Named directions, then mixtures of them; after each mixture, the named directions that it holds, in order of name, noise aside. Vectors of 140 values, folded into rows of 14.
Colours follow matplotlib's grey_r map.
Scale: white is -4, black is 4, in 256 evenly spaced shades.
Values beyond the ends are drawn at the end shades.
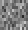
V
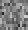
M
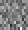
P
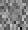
P.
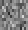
V.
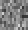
M, V.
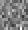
P, V.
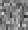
M.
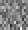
P.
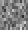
V.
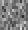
V.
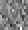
P, V.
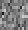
M, V.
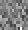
P, V.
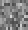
M, V.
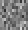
V.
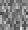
M, P.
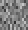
P, V.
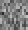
M, P.
